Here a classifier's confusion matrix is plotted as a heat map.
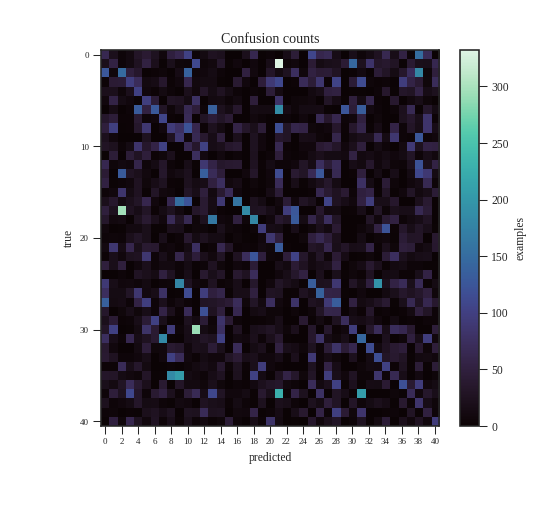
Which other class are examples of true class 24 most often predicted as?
18
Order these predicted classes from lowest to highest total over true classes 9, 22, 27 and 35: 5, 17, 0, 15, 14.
15, 17, 14, 0, 5
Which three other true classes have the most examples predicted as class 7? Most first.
31, 10, 26
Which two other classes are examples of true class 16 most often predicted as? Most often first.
9, 10
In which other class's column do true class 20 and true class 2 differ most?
38
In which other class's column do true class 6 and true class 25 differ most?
33
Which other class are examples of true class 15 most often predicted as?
2
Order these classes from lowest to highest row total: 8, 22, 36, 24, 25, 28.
24, 28, 36, 22, 25, 8
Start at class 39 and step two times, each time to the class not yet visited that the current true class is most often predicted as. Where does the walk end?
12
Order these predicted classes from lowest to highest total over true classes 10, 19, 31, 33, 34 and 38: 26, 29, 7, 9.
29, 9, 26, 7
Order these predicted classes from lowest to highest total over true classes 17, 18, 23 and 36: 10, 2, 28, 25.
10, 25, 28, 2
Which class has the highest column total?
21
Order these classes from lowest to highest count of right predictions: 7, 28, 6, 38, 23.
23, 28, 38, 7, 6
